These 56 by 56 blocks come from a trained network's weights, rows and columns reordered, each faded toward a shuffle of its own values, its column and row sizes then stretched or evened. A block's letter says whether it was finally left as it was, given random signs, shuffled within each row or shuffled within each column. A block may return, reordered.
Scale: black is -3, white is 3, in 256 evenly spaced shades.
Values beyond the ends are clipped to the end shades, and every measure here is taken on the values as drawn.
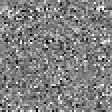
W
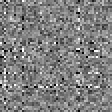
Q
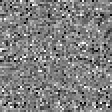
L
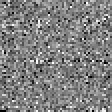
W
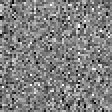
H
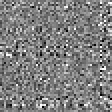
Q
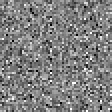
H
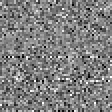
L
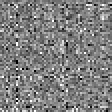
Q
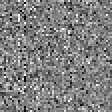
H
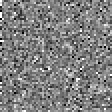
H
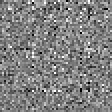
W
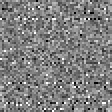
L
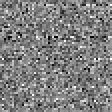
L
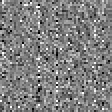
H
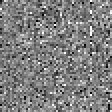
H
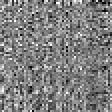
Q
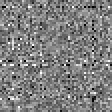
W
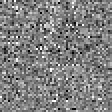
W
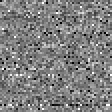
L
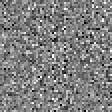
H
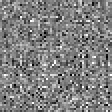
Q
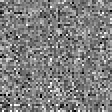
W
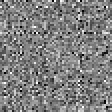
Q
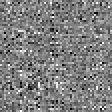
Q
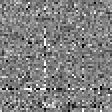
W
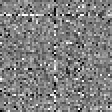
W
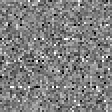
L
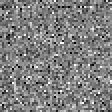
L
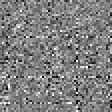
Q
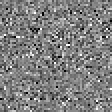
L
